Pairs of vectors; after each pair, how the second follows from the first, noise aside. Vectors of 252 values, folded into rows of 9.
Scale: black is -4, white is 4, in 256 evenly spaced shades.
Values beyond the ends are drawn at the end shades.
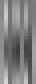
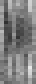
reversed.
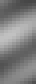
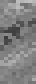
negated, partly zeroed.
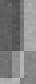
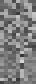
sign-scrambled.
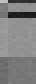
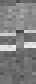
wrapped around, negated.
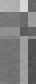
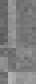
reversed, shrunk.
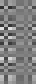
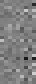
wrapped around, negated, partly zeroed.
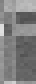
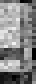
reversed, negated, scaled up.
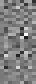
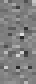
negated, partly zeroed.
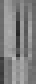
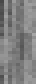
wrapped around, shrunk.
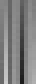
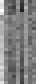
wrapped around, negated.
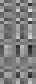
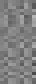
wrapped around, negated, shrunk.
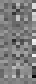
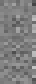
wrapped around, shrunk.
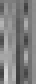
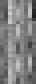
wrapped around, negated.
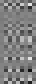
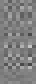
wrapped around, negated, shrunk.
